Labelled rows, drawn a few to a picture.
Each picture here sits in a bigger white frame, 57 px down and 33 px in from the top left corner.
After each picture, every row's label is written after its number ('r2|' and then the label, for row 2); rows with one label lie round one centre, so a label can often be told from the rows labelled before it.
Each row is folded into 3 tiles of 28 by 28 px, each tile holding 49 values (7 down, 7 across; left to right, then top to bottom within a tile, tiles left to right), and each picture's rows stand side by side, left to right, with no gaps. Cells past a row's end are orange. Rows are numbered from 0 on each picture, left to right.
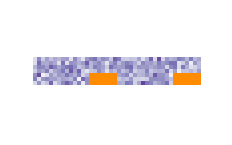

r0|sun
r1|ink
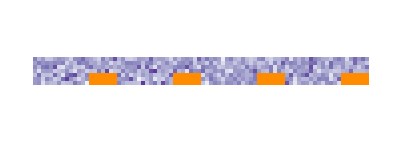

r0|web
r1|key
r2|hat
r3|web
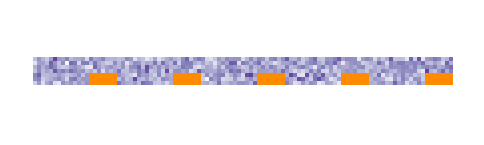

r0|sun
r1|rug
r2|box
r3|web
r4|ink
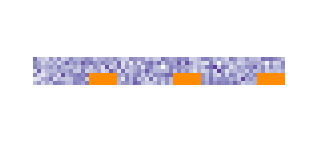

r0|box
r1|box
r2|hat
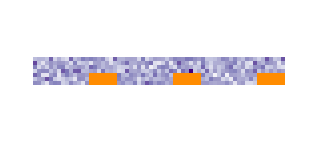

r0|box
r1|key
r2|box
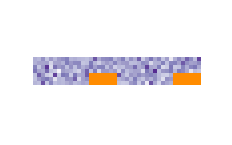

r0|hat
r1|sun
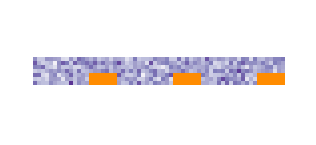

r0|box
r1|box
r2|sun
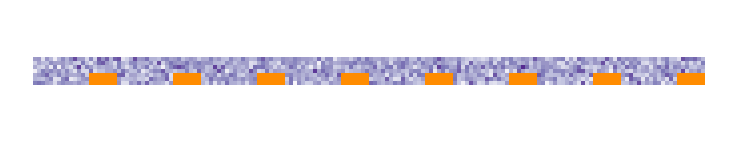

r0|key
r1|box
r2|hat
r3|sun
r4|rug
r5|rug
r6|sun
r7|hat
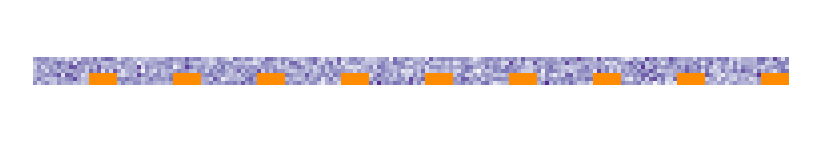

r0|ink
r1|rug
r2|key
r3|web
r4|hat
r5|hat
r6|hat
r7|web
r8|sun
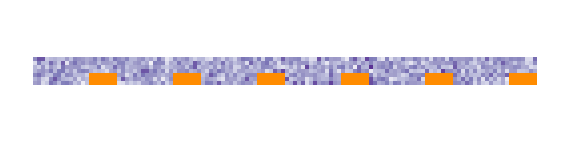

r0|sun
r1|sun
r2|key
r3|key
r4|key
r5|box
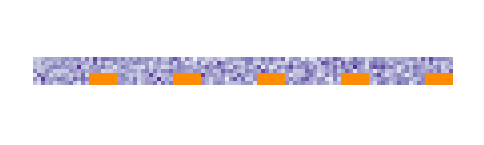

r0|hat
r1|sun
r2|web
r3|rug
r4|hat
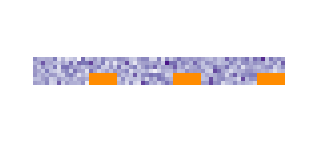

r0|ink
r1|ink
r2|hat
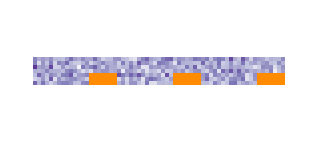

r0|box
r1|web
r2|sun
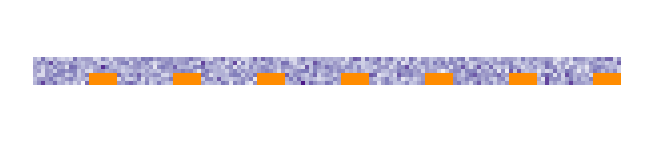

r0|rug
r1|web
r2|box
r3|key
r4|sun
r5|ink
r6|hat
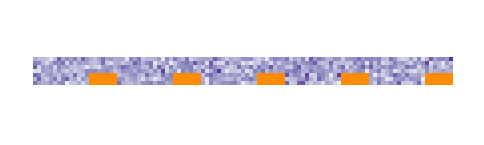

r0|web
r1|key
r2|hat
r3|web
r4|ink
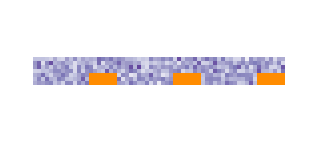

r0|key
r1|hat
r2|ink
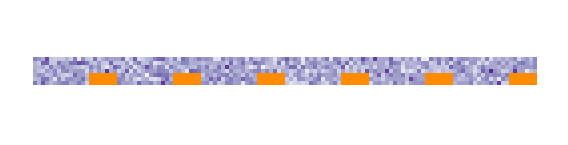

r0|ink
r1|key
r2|ink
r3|ink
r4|ink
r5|sun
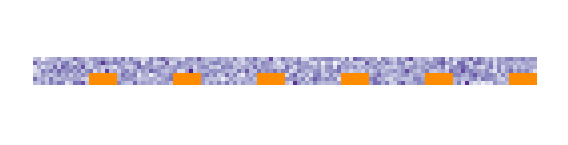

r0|key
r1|key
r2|key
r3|hat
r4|key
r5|web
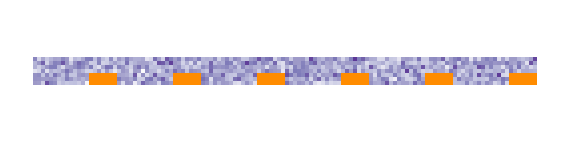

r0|web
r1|ink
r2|web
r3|web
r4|key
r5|ink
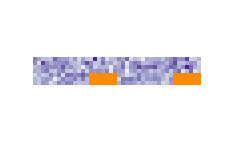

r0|ink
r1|rug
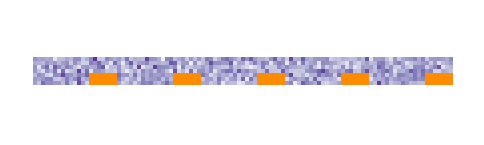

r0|hat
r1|ink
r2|sun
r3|sun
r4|hat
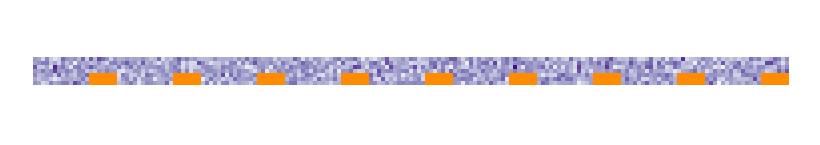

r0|key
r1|hat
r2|box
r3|rug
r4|key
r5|box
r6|rug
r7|ink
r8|key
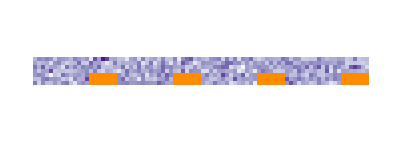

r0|hat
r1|key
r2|web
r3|rug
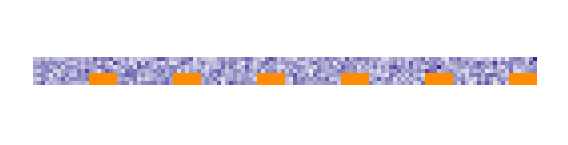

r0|hat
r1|key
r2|key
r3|hat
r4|rug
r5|ink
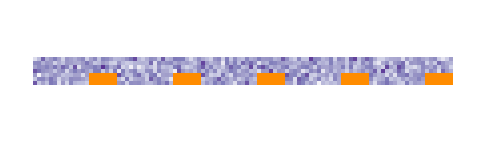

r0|rug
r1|box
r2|box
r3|web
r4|box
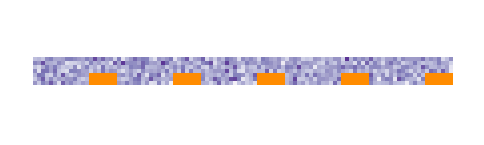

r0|hat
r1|web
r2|web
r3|hat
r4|web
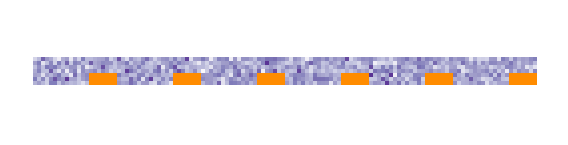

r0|rug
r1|web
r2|key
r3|hat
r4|box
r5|ink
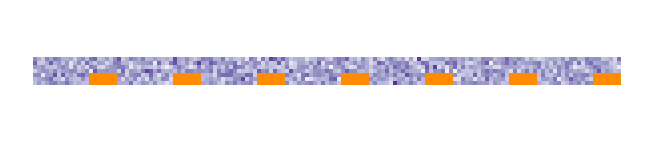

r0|box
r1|box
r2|ink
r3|box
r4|ink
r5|box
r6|box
